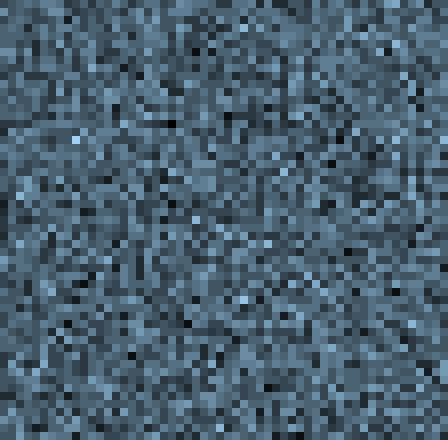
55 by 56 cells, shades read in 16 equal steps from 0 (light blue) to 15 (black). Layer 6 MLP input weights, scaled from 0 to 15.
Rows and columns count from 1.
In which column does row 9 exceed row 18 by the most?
10
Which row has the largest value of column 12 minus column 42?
29
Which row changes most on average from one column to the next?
52
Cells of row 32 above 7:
36
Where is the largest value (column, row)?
22, 16
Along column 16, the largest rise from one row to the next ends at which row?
17
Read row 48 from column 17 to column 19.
9 10 8
